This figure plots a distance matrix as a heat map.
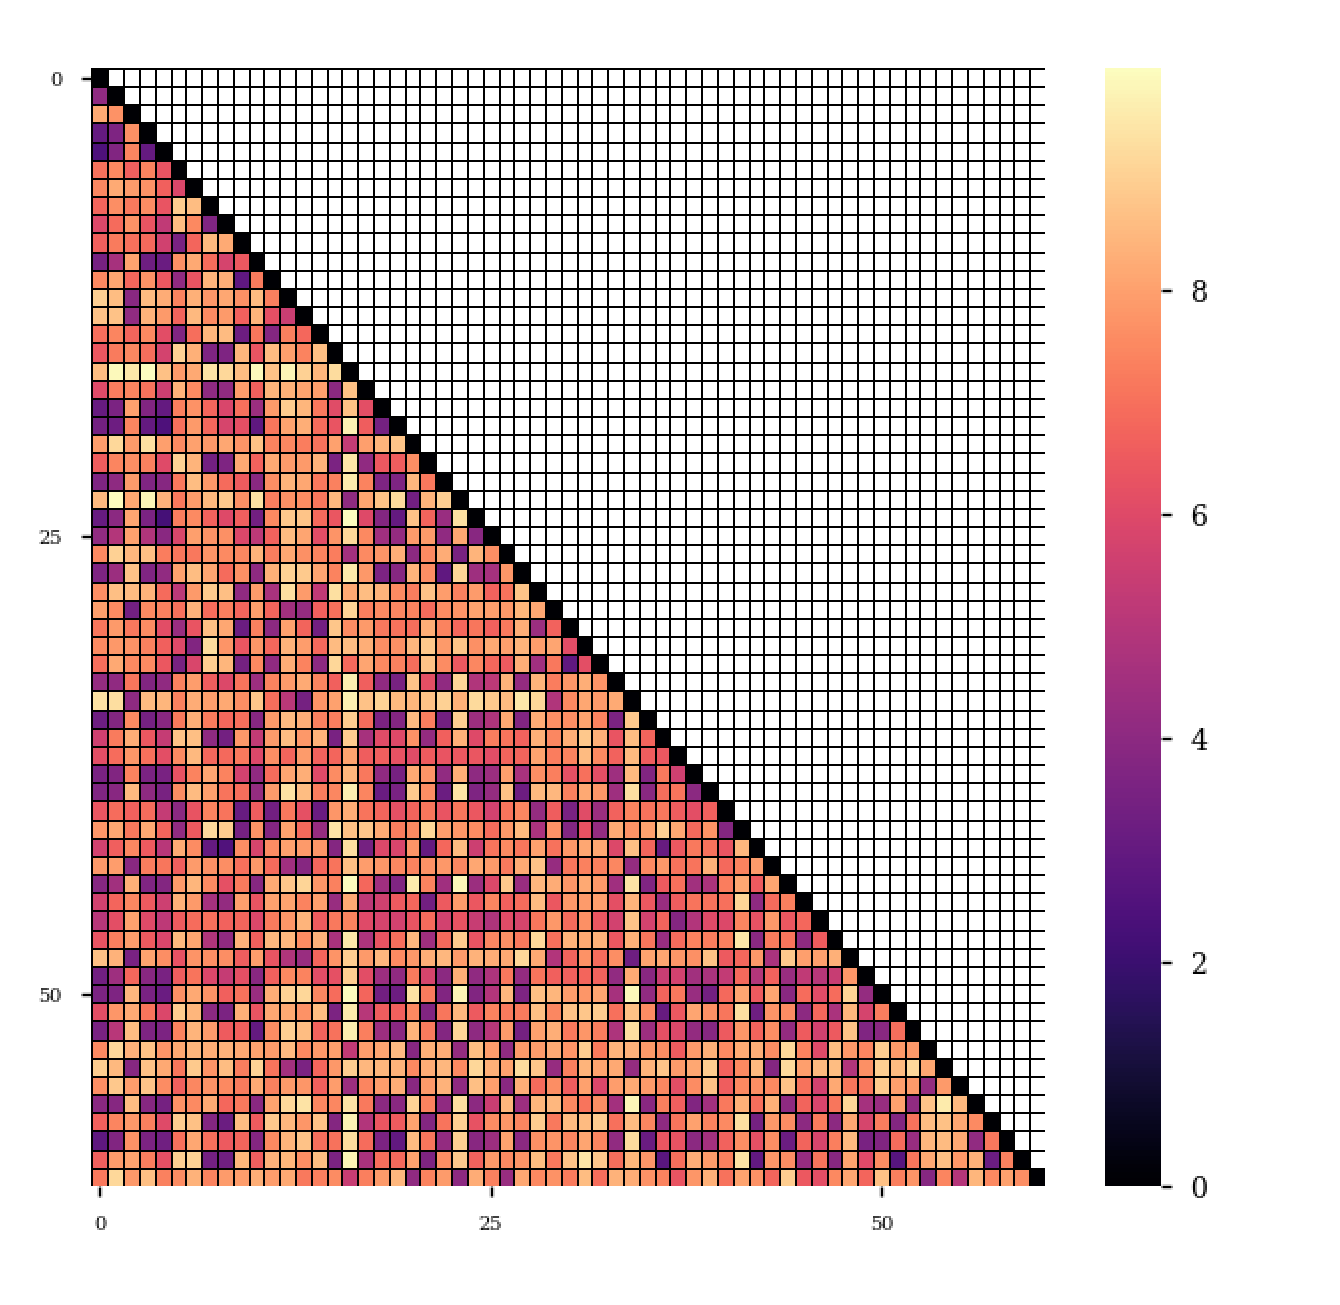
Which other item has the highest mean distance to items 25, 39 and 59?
16
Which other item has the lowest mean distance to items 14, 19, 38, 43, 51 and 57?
4
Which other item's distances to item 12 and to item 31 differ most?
6
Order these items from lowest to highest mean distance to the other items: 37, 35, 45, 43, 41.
35, 45, 37, 43, 41
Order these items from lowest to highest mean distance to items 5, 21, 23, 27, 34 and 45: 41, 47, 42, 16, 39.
42, 47, 39, 41, 16
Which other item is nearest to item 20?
23
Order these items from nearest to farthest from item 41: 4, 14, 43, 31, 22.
14, 31, 4, 43, 22
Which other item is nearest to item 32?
30
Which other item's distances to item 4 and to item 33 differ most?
24
